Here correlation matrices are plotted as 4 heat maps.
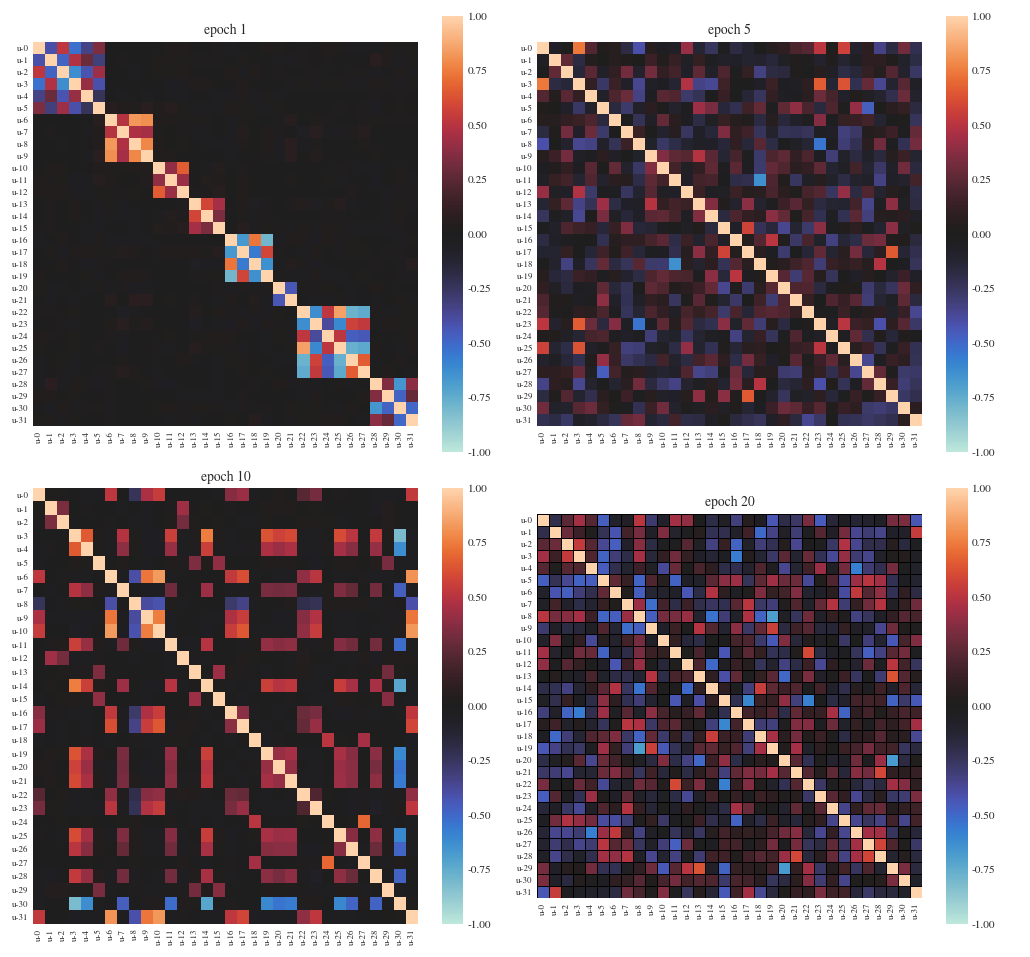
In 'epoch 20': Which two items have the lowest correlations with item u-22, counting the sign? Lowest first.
u-15, u-5
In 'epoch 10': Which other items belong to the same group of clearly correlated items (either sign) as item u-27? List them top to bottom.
u-18, u-24
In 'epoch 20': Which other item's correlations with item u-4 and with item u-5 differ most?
u-26
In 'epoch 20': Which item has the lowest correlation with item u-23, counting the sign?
u-0
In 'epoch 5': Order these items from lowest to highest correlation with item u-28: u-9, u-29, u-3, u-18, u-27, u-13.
u-3, u-9, u-13, u-29, u-27, u-18
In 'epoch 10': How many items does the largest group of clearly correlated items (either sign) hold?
12
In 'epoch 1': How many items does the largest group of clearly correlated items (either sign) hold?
6
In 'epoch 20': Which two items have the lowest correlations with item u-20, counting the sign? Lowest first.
u-29, u-13
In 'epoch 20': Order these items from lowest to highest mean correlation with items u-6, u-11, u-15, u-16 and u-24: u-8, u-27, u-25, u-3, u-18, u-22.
u-25, u-3, u-8, u-22, u-27, u-18
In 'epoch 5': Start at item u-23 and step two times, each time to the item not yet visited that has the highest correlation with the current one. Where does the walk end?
u-0
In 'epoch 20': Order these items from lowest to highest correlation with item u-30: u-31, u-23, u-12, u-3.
u-23, u-31, u-3, u-12
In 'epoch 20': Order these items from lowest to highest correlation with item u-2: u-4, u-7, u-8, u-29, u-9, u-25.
u-9, u-7, u-29, u-4, u-8, u-25
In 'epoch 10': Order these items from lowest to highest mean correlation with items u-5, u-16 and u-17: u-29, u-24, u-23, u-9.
u-24, u-29, u-23, u-9
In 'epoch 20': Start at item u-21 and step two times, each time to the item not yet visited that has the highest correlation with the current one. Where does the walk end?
u-27
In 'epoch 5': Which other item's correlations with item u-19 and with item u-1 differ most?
u-16
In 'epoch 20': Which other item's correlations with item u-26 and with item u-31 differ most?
u-1
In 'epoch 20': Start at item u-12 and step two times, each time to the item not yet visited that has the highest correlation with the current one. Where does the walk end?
u-13
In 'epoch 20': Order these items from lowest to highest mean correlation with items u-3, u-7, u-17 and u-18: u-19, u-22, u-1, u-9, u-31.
u-9, u-19, u-1, u-31, u-22
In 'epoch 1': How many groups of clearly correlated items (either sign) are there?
8
